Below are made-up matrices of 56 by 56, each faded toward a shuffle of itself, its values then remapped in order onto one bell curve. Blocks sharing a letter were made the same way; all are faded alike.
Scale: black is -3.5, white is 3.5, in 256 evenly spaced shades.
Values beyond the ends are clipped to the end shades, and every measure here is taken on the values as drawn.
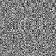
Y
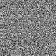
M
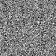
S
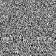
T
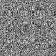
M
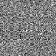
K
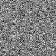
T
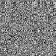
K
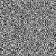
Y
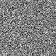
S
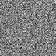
M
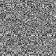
K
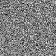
S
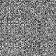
K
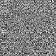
K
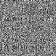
M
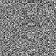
Y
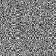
Y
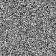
S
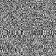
Y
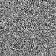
T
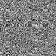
K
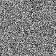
S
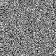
T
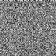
K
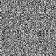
M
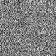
M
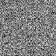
M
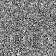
T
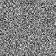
M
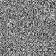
M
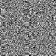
Y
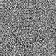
M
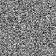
M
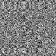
Y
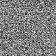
T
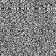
K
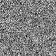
S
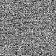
T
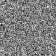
T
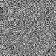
Y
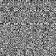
K
